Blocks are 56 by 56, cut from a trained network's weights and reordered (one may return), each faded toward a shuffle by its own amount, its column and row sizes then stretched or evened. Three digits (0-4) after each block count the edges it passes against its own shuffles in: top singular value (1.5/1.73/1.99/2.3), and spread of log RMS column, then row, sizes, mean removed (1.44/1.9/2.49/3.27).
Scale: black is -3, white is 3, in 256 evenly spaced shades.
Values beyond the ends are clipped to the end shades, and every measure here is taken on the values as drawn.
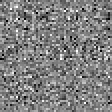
2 1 2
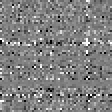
1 2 4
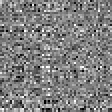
3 1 3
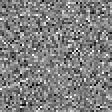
2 0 0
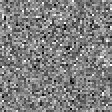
0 0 0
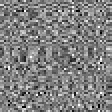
4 0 3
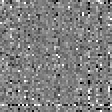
1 3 2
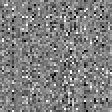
1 3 0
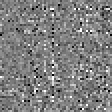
0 2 2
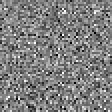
2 0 1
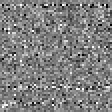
0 1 3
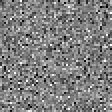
0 1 0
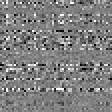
3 1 4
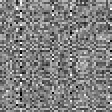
4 2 0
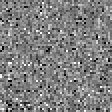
0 1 1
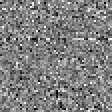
2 0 1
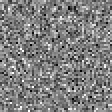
1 0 0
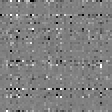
1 2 3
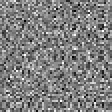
4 1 0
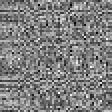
4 0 0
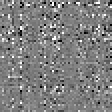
0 3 3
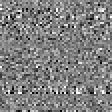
2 0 3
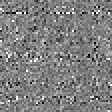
1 1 2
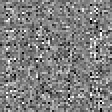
0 2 1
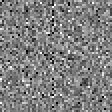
1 1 0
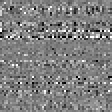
3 0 4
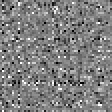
1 2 3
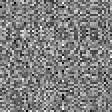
4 0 0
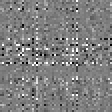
3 3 3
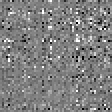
0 3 3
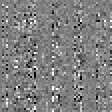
0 4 2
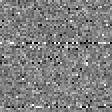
1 0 2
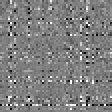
1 3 3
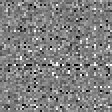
1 2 2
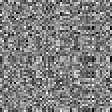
4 2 2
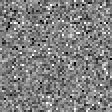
1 0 0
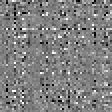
1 3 3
